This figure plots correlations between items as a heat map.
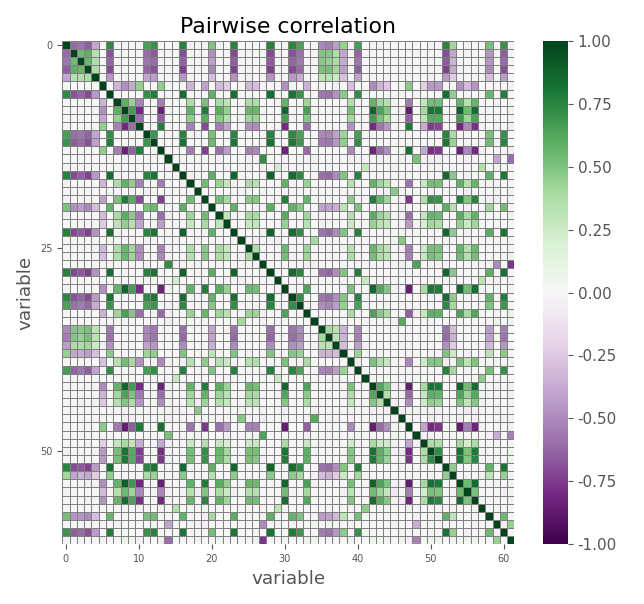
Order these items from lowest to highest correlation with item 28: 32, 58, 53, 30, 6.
30, 53, 58, 32, 6
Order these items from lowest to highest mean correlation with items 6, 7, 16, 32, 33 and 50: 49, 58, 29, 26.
29, 49, 26, 58
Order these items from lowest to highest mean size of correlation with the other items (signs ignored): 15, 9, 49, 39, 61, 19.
15, 61, 49, 39, 9, 19
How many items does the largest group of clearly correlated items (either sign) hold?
25
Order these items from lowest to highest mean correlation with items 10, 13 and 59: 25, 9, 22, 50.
50, 9, 25, 22
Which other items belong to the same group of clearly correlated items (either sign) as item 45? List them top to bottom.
18
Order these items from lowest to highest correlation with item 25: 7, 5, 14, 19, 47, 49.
47, 5, 14, 49, 7, 19
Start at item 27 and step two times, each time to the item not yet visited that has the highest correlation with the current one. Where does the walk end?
48
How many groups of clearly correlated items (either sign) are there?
6
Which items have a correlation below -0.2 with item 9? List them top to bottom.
5, 10, 13, 47
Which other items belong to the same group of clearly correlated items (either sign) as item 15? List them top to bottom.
29, 41, 57
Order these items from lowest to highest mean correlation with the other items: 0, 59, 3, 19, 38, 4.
3, 4, 59, 38, 0, 19
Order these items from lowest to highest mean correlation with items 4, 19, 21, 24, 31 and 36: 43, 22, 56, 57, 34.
57, 34, 22, 43, 56
